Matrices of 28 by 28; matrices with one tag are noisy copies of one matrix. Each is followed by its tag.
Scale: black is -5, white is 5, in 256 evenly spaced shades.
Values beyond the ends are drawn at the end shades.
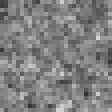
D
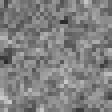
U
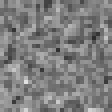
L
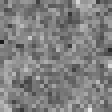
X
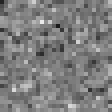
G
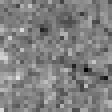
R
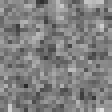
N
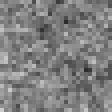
R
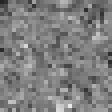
D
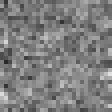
U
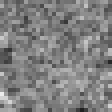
U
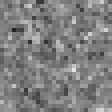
N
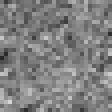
U
